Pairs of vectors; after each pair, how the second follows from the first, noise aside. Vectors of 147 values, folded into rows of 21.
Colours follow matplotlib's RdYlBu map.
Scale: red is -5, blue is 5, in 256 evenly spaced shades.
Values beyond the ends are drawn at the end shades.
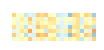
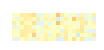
wrapped around, negated, shrunk.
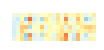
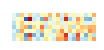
scaled up.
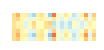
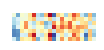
negated, scaled up.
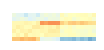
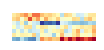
negated, scaled up.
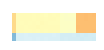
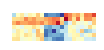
wrapped around, negated, scaled up.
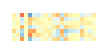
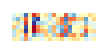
wrapped around, negated, scaled up.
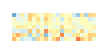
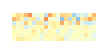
reversed, partly zeroed.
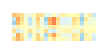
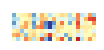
wrapped around, negated, scaled up.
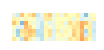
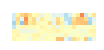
reversed, partly zeroed.
